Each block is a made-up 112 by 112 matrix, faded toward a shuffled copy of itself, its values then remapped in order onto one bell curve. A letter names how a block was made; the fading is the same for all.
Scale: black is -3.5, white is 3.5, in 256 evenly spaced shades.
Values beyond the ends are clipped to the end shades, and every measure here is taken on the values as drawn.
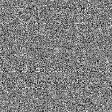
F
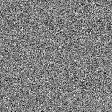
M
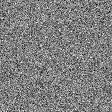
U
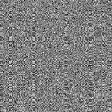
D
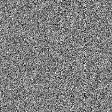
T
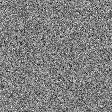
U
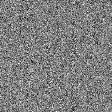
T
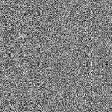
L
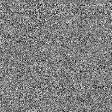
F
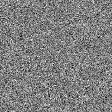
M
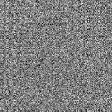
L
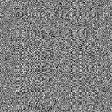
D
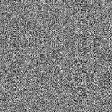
L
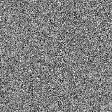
T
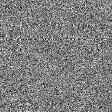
F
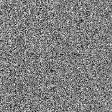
T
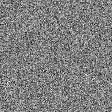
M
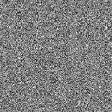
L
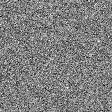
U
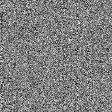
T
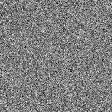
M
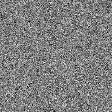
T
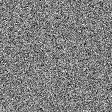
U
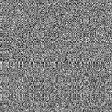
D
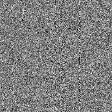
T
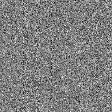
T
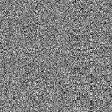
L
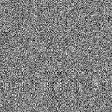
L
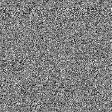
F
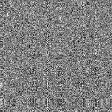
L
